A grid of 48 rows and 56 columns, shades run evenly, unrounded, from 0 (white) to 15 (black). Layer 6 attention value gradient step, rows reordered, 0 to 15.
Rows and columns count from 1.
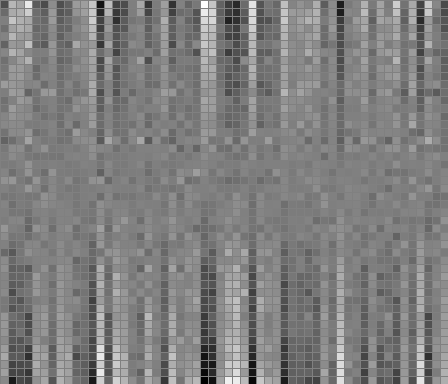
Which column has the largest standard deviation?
26
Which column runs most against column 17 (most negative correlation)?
45
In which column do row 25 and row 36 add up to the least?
30
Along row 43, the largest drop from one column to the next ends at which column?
13
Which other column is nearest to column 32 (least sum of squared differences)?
27
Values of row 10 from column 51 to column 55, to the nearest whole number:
8 6 10 7 8
